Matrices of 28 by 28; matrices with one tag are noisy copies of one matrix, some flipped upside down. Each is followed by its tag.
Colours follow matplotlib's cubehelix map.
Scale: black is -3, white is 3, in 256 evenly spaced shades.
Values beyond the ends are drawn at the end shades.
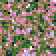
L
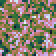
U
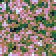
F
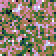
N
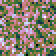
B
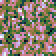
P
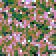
L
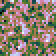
U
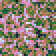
B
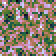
P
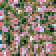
P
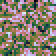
L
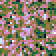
B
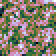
U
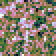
B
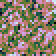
U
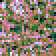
F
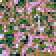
P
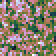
F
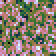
N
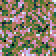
L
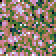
F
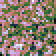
F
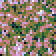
F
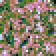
P
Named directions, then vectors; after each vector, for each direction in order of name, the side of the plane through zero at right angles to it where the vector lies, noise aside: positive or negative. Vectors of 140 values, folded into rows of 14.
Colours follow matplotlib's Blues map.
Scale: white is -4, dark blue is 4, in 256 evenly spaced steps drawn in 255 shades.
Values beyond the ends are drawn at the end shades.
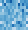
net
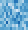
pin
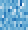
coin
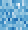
positive, negative, positive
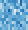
positive, positive, positive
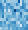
negative, negative, negative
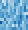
negative, negative, positive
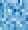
negative, negative, negative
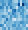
negative, positive, negative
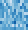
negative, negative, positive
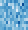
negative, positive, positive
